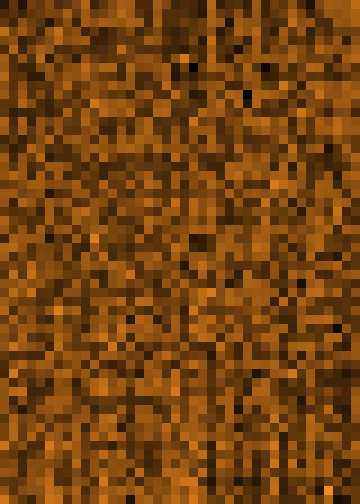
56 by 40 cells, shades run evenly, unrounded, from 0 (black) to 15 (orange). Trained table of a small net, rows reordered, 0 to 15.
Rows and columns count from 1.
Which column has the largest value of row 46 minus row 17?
37
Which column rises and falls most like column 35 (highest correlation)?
25
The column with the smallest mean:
39
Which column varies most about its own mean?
22
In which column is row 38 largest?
12
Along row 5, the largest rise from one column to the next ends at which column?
24
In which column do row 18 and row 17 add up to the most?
33
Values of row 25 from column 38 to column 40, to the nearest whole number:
11 5 4
